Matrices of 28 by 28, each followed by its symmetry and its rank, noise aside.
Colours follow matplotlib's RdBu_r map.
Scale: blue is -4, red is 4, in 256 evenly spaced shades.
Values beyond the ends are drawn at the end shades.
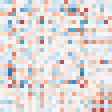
symmetric, rank three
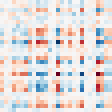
no symmetry, rank one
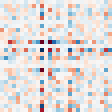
no symmetry, rank two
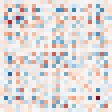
symmetric, rank three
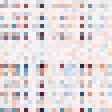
no symmetry, rank one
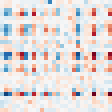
no symmetry, rank one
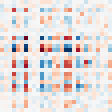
no symmetry, rank one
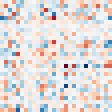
symmetric, rank three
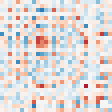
symmetric, rank three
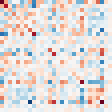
symmetric, rank three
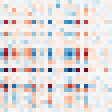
no symmetry, rank one
